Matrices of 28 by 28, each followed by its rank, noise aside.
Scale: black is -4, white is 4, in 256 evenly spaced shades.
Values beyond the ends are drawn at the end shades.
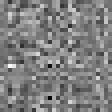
five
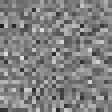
six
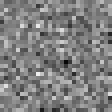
eight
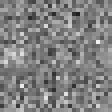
eight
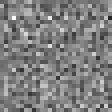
seven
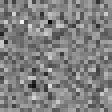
seven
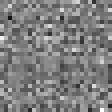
six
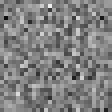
eight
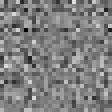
five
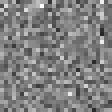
eight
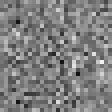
eight
